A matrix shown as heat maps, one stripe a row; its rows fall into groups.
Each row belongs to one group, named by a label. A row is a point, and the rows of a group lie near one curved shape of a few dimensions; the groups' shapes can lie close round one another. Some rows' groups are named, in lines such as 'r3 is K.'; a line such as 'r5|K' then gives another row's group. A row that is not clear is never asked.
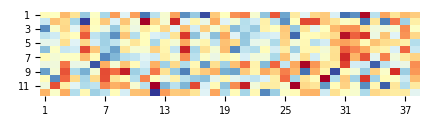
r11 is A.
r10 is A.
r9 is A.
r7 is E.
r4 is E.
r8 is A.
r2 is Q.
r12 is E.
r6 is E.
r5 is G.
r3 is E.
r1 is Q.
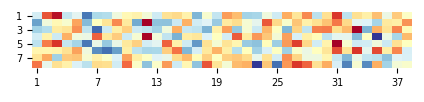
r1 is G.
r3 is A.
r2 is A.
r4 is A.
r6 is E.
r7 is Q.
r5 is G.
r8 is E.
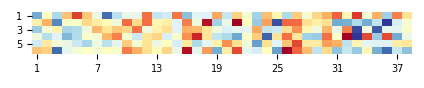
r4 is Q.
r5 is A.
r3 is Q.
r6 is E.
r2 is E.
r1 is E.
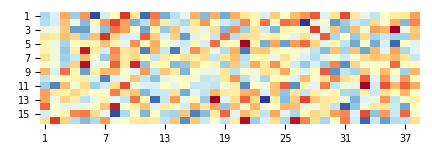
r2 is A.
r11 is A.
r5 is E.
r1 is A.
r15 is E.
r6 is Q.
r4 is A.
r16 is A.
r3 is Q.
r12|Q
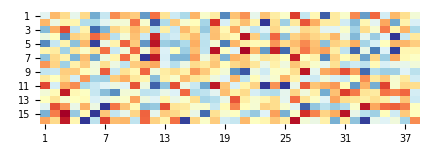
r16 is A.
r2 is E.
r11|E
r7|A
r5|A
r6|E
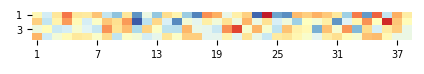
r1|E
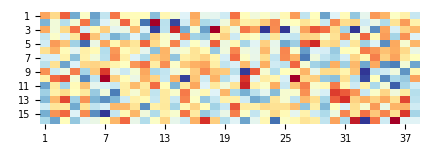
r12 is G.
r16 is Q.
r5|Q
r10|A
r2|A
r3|E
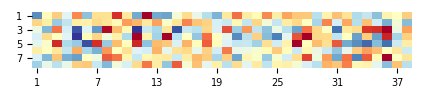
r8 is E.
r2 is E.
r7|Q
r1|A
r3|Q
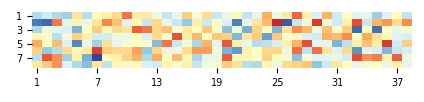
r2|A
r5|Q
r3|Q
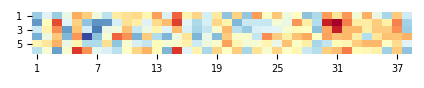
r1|E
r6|E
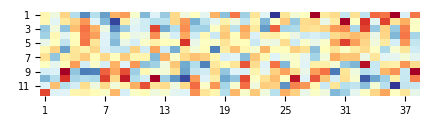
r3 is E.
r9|A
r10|A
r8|Q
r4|E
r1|Q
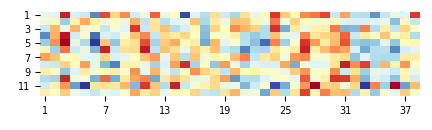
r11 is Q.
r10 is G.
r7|A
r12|A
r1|A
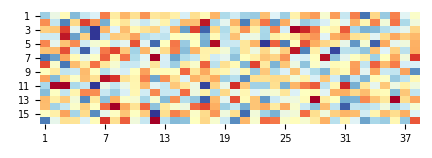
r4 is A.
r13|Q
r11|G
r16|A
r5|E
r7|A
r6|A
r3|A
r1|Q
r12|E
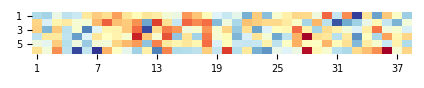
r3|E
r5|E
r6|Q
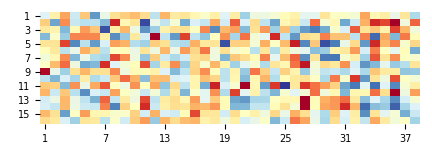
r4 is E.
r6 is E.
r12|Q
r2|Q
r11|E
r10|Q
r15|Q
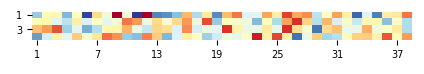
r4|A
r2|E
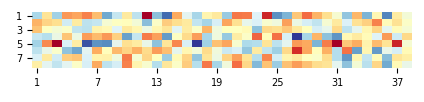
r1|E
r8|E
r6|Q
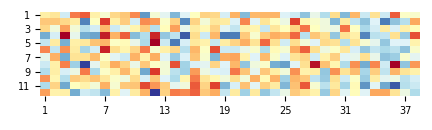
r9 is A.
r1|Q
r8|Q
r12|E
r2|A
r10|Q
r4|A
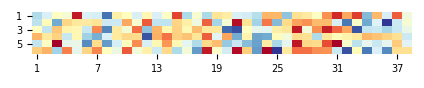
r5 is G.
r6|E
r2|E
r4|E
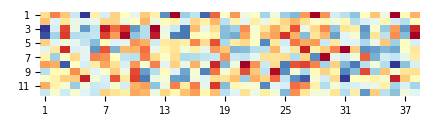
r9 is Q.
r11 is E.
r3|A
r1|Q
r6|G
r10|Q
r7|A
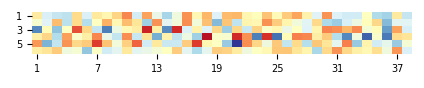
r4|E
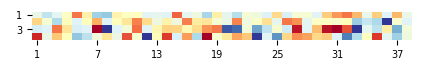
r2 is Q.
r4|E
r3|G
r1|E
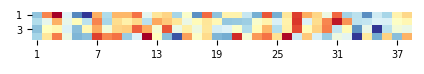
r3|Q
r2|G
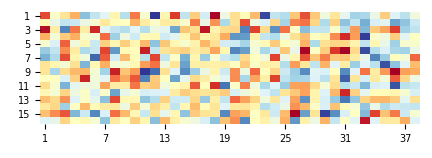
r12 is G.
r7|A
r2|E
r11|E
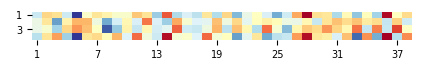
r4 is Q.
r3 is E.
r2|E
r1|Q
